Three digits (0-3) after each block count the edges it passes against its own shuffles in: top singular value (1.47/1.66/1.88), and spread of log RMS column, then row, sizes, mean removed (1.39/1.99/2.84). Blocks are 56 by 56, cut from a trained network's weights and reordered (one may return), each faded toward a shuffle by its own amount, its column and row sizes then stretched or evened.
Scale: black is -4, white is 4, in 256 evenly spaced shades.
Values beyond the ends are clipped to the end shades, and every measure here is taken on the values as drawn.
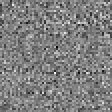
2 1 2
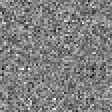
1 0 1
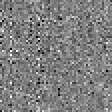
1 2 1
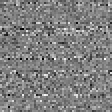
1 0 3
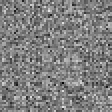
3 1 1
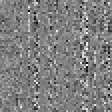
1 3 0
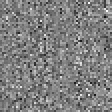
0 2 0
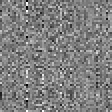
3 2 0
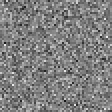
0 0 0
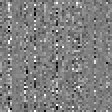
0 3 0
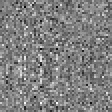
2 2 0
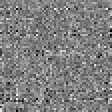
2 1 2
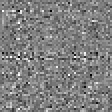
3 2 2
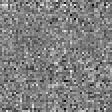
2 1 2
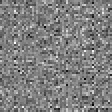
3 2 0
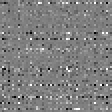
0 2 3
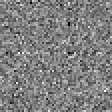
0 0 1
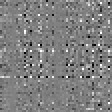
3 3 2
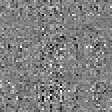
1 2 2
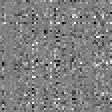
0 3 2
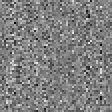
2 2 0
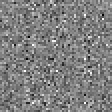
0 1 1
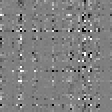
2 3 2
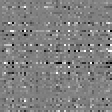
1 2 3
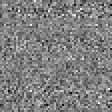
0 0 2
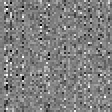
0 3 0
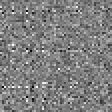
2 1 2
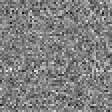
1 0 1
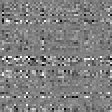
3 2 3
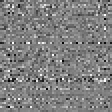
2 1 3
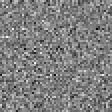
1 0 1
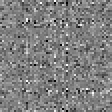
0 2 2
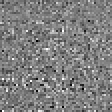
1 1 2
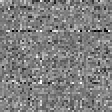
2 1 2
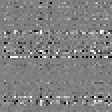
2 1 3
